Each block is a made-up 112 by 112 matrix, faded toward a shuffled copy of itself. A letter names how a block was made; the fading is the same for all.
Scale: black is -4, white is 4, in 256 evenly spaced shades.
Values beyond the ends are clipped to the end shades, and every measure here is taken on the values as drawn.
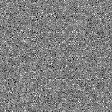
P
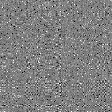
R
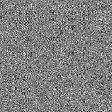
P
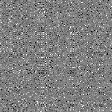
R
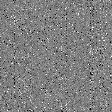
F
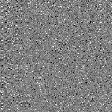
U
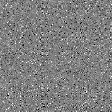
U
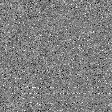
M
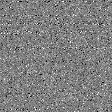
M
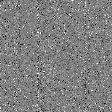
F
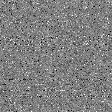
M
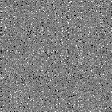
U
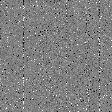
F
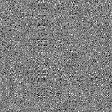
P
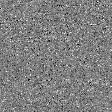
M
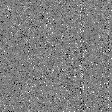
F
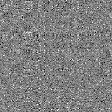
P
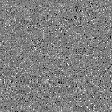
U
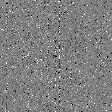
F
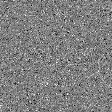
M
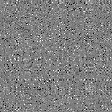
R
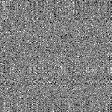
P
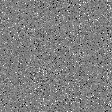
F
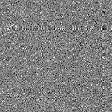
P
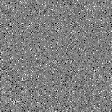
U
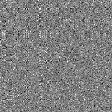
P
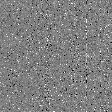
F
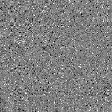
U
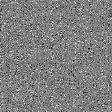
F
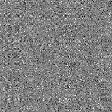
P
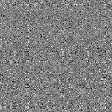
P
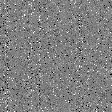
F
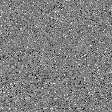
M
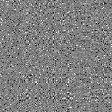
R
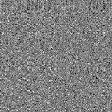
P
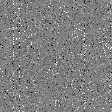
F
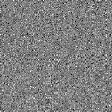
P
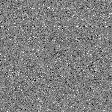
M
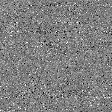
M
